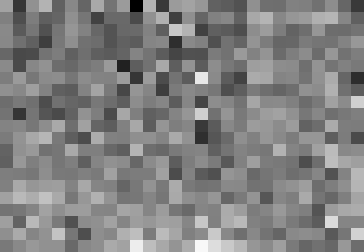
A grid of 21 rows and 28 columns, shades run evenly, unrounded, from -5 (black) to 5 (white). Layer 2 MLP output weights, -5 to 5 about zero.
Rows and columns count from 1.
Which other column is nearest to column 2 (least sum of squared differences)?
5
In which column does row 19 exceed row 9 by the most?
16
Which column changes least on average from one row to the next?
23
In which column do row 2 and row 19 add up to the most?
26
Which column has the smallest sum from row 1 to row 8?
11
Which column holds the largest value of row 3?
14
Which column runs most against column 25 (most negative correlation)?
19
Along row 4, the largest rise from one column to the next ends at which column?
15
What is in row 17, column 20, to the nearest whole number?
1
